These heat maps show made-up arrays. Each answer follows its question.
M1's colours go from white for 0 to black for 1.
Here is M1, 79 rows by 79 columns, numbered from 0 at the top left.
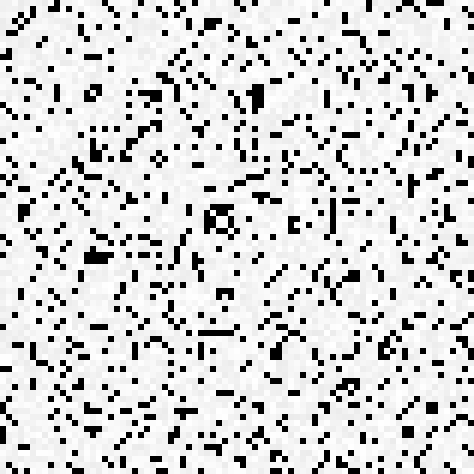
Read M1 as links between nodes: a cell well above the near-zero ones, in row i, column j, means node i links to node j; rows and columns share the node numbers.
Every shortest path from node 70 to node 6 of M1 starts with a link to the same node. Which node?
node 36
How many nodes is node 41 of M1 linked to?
8
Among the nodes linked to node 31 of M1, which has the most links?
node 58
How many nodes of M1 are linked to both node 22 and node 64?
5
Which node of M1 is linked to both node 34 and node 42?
node 74
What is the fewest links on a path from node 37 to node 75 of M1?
3
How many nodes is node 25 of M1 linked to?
11
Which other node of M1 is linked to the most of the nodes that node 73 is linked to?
node 10
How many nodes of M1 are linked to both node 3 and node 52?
1
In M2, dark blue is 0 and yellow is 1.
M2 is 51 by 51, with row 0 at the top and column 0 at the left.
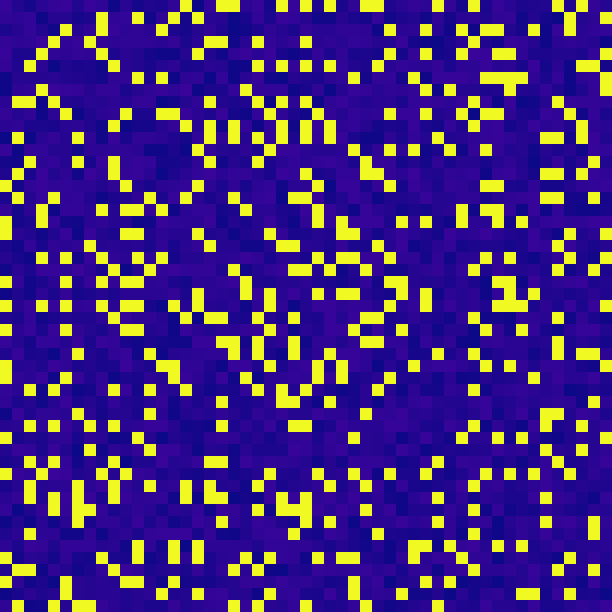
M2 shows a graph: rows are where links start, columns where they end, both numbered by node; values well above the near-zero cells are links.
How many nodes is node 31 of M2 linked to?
8
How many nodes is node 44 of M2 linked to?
5
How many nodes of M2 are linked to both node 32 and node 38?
3
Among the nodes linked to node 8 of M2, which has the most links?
node 25
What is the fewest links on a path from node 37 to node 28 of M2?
4
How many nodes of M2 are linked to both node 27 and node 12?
3
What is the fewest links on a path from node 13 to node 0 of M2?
2
